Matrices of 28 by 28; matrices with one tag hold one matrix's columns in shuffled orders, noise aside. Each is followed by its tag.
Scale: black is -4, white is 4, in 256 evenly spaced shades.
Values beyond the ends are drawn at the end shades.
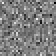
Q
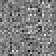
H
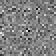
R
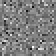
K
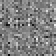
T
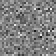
R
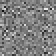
R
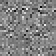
R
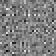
H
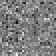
Q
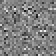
R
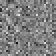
H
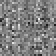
T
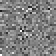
R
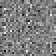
H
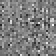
T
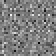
H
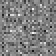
H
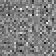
H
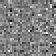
H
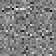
R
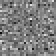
K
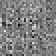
T
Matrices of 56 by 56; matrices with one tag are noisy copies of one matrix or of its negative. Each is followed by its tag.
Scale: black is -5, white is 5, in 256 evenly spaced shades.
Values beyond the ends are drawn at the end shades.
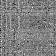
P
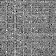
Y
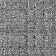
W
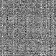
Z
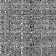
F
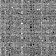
F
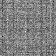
Z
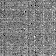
W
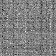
Z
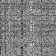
F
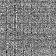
Y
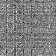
Y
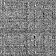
W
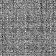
Z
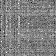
P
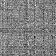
W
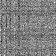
P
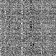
F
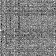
P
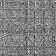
W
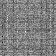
Z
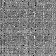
W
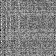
P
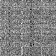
F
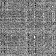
W
